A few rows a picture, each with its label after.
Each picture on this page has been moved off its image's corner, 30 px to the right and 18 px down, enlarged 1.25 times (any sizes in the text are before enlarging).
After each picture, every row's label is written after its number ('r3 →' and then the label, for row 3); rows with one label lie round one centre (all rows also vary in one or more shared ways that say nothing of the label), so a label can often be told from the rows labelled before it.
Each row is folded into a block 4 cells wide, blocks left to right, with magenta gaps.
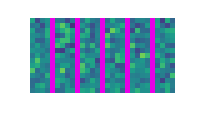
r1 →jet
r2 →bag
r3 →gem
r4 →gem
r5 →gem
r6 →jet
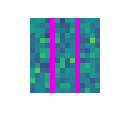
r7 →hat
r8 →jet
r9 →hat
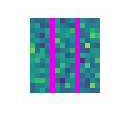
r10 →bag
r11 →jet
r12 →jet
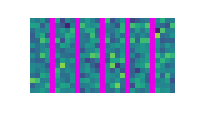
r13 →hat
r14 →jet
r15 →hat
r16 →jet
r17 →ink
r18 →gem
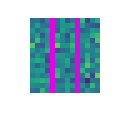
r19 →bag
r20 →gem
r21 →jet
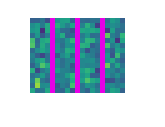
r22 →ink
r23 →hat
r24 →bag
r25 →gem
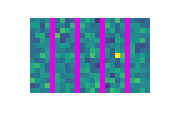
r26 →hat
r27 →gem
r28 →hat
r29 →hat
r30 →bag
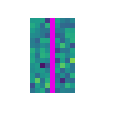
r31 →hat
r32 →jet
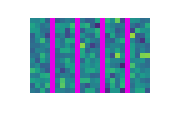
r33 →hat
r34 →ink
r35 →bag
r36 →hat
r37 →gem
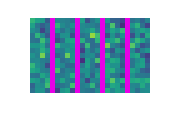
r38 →hat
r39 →hat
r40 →jet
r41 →bag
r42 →bag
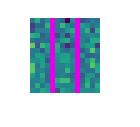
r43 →gem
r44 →bag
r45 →ink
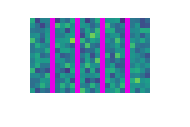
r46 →jet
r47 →ink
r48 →jet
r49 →hat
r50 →bag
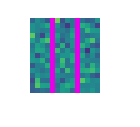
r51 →ink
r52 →jet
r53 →bag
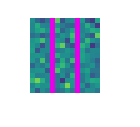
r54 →bag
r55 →jet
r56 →bag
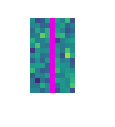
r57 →jet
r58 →hat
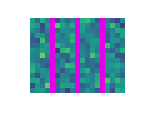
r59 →hat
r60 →ink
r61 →hat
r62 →bag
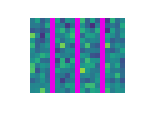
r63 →gem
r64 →jet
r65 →jet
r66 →gem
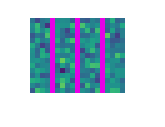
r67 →bag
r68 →ink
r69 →ink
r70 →gem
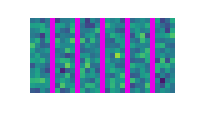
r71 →bag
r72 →ink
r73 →jet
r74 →hat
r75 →hat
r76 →jet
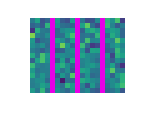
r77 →gem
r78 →jet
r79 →bag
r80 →hat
